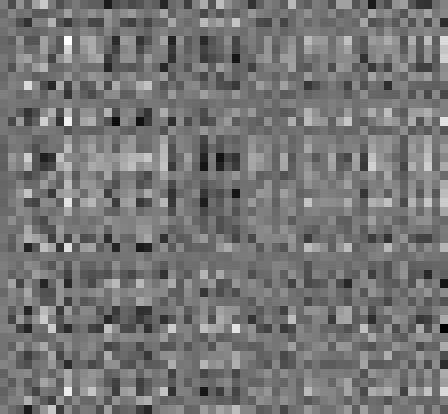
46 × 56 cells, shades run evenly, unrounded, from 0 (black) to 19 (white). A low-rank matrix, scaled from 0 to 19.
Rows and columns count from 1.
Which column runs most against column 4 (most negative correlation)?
7
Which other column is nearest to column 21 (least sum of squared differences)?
47
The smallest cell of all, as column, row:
56, 37
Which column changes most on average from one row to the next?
9
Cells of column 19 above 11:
9
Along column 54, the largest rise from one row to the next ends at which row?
2
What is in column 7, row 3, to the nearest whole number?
13
